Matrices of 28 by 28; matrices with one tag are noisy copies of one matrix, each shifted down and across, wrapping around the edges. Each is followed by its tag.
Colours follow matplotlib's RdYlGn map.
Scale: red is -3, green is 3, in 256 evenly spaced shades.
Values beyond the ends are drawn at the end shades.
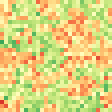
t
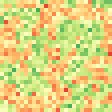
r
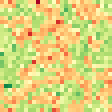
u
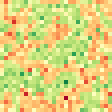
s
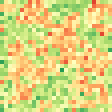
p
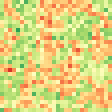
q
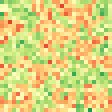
s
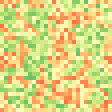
q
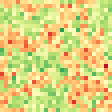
s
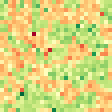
s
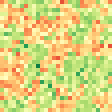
r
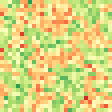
q
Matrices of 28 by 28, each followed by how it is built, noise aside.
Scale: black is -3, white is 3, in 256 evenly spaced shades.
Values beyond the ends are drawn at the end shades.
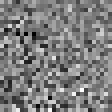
lower triangular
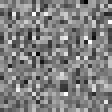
low rank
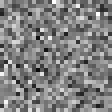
noise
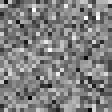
noise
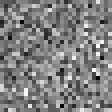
noise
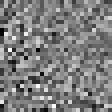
lower triangular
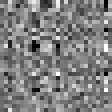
low rank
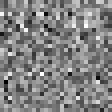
low rank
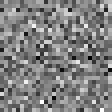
repeating columns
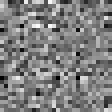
low rank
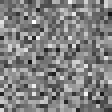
noise
